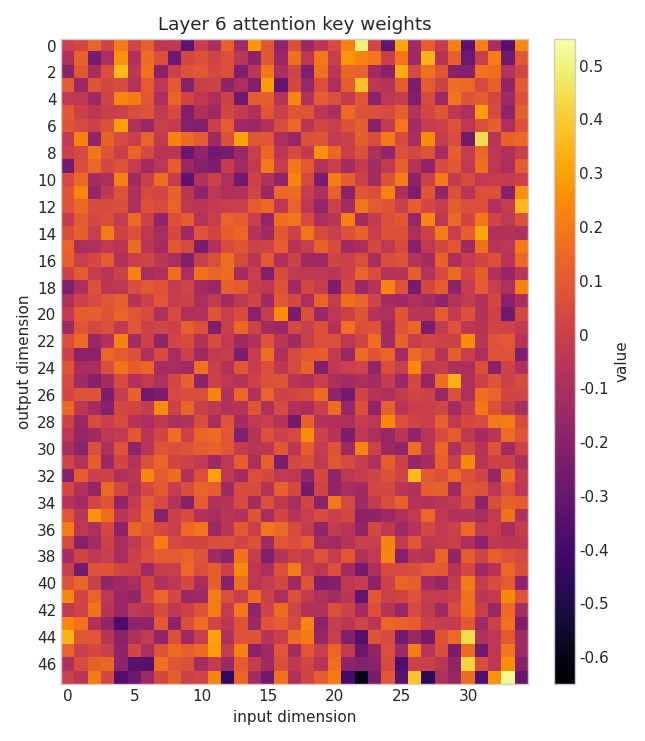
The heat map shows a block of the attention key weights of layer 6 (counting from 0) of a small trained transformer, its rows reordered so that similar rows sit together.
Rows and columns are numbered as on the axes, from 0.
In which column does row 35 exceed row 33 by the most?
2
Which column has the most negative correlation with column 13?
4
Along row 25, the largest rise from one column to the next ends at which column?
28
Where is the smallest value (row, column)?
47, 22
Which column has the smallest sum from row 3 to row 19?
26
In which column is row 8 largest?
19
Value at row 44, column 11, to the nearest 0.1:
0.3
